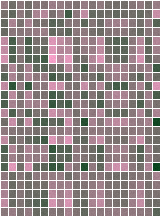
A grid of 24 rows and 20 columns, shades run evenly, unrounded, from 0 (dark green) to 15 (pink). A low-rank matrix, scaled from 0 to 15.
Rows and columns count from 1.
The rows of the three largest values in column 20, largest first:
10, 2, 5
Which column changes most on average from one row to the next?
7
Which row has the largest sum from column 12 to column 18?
14
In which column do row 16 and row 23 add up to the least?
6
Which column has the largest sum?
9
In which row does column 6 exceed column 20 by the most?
19
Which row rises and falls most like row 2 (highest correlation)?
20
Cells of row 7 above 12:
5
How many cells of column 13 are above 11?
5
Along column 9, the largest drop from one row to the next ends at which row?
17
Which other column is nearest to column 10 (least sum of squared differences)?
3
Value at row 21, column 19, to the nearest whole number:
7
